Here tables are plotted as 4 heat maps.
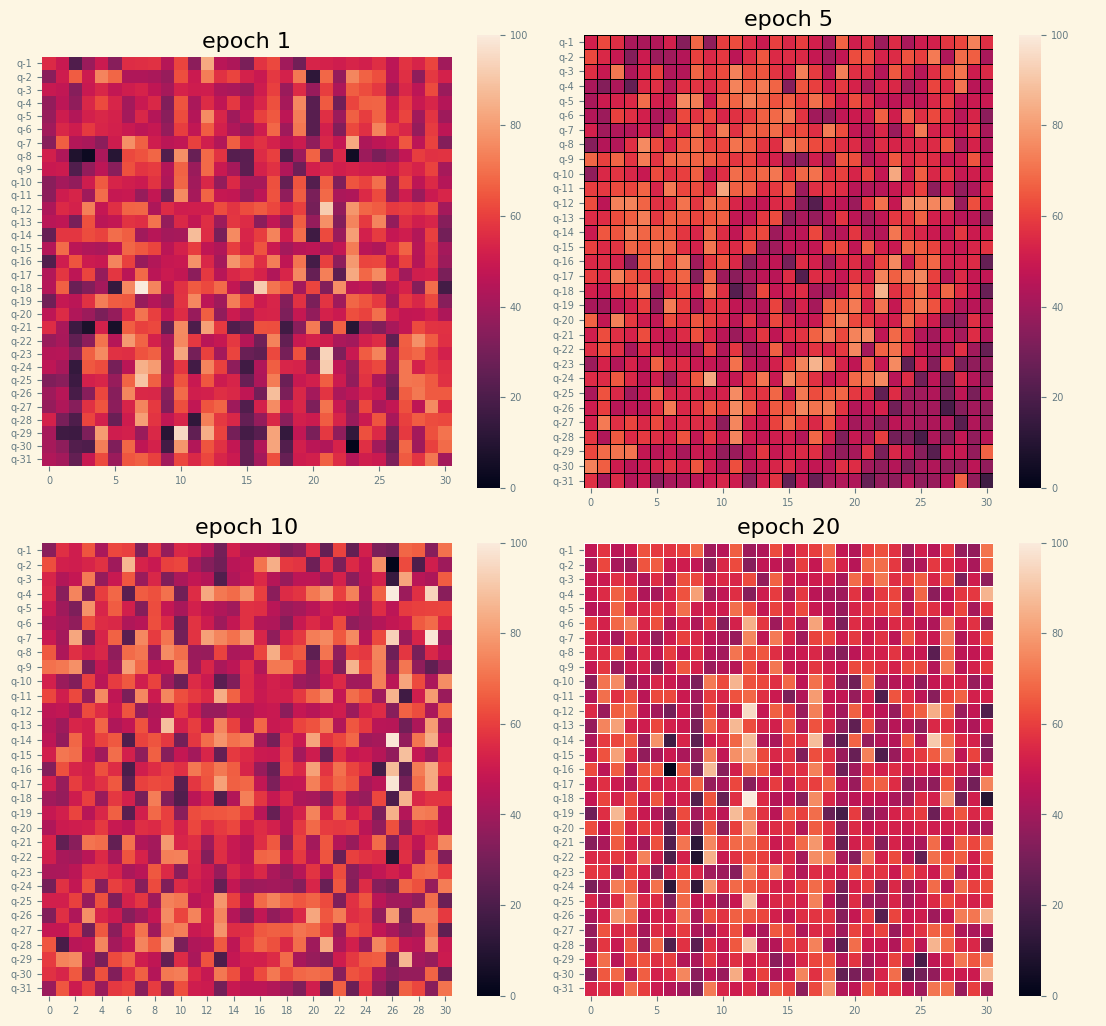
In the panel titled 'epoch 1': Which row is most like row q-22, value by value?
q-26
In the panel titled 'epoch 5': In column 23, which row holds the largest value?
q-10
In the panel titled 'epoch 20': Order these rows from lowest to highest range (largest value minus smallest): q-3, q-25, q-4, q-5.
q-5, q-3, q-4, q-25
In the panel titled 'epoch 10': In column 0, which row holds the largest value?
q-9
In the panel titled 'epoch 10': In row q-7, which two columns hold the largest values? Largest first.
29, 26
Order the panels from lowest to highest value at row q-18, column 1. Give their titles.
epoch 10, epoch 5, epoch 20, epoch 1
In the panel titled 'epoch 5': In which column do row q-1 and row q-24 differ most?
9
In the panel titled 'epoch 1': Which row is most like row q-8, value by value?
q-21
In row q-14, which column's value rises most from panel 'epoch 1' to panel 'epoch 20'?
20
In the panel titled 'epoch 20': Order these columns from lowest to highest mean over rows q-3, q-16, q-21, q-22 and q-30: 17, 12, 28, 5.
28, 5, 12, 17
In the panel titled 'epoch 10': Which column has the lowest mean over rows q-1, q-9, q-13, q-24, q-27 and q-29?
26
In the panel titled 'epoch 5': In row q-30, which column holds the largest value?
0
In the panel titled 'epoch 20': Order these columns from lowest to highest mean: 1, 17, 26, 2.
26, 1, 2, 17
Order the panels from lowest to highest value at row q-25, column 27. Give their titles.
epoch 5, epoch 10, epoch 20, epoch 1
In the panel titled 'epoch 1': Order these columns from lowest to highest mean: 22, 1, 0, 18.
18, 0, 22, 1
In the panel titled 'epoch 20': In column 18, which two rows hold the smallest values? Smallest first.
q-19, q-14
